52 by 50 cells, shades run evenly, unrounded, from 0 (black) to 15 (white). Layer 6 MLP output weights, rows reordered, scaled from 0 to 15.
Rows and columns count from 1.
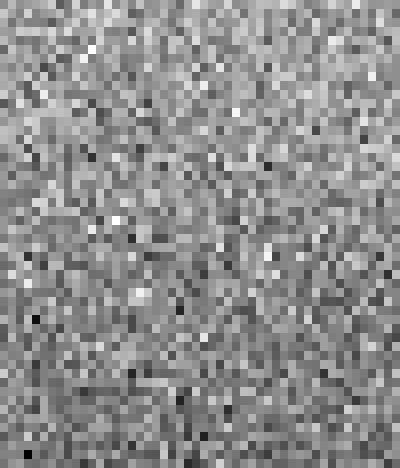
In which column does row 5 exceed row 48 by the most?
42
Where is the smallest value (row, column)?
51, 4
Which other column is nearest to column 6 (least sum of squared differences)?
36
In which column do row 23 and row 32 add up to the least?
43
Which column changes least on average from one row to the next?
30
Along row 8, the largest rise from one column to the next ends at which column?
35
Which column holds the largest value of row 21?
7
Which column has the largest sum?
2
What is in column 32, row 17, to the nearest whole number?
13
